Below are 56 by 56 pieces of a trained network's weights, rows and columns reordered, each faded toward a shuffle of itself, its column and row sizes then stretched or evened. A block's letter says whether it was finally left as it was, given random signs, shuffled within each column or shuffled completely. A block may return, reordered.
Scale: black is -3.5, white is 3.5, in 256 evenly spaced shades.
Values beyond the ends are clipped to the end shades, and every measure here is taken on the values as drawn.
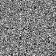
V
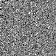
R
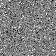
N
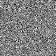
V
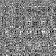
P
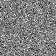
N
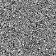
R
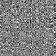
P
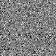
P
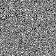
V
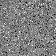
N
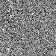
V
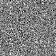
V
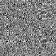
P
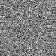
P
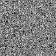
V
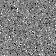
N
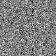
R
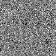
V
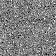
N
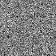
V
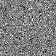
R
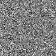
V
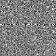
P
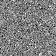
N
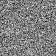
N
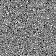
N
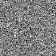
R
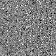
R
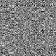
P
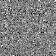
V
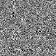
V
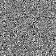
V
